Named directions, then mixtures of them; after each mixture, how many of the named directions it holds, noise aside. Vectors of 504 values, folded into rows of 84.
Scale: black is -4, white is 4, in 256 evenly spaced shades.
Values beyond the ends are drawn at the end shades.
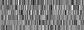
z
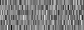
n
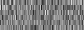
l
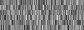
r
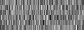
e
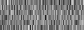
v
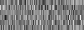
four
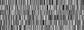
two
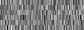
one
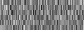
three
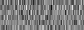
one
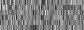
one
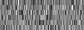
one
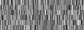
four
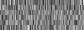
three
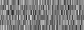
four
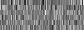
three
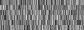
one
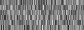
one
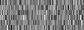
one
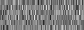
four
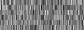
one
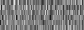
three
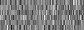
one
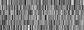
one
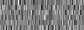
three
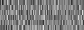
four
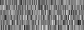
two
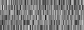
one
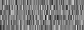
two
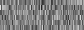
two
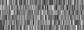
three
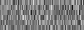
two
